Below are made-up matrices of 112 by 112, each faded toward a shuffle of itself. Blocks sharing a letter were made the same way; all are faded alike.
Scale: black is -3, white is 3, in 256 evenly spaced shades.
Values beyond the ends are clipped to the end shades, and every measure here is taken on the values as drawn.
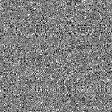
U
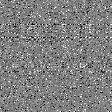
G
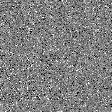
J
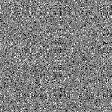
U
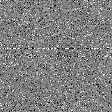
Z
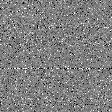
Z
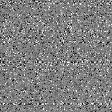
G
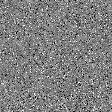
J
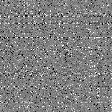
G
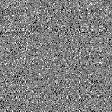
U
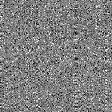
U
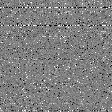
G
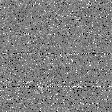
Z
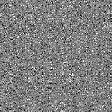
U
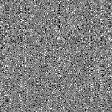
U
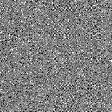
U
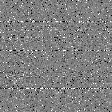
G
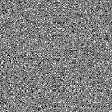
U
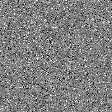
J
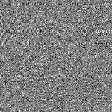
U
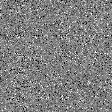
J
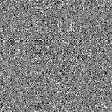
U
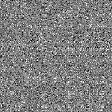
U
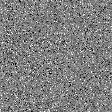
J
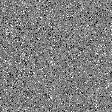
J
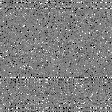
G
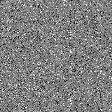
J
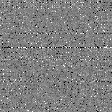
G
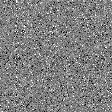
J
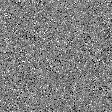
J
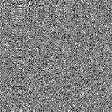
U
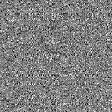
U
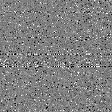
G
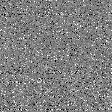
Z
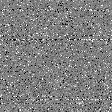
Z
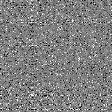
G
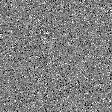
J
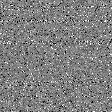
Z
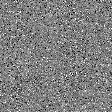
J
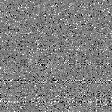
G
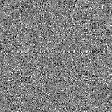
U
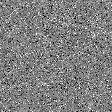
J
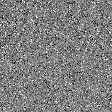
J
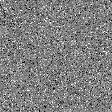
J
